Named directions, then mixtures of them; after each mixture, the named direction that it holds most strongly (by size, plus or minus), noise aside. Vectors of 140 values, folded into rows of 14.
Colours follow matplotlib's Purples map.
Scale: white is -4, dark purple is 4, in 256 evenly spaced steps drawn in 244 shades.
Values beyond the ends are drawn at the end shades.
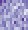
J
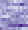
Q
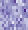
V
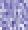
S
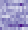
Q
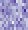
V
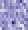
S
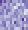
J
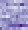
Q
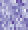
V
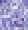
J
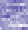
Q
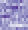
Q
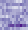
Q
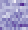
Q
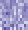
S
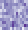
S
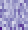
S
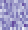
S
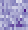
V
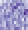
J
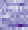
Q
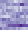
Q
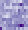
Q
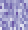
S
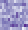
Q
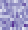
S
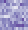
Q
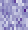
V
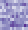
Q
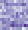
Q
